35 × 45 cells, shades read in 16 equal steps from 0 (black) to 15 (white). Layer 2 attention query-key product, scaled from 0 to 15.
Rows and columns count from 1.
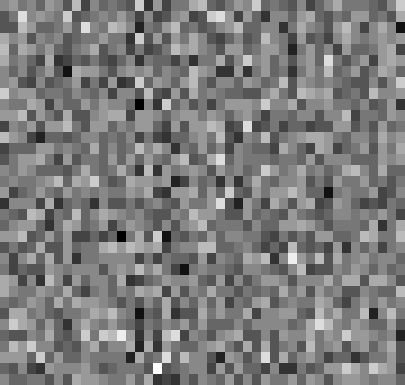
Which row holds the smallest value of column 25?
33
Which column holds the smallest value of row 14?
20
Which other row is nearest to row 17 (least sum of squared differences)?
25
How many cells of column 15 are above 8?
9
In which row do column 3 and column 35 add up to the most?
2
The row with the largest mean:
31
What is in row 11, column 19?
6
